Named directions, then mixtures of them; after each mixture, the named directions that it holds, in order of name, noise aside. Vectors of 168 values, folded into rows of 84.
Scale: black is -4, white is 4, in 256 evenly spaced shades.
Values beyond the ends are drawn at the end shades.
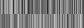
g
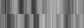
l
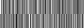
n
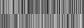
g.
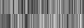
g, l.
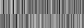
g, n.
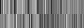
l, n.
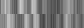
l.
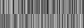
g.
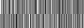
n.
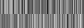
g.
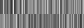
g, n.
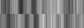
l.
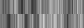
g, l.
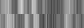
l.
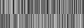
g.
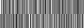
n.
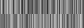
g.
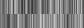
g, l.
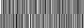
n.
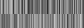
g.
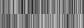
g, l.
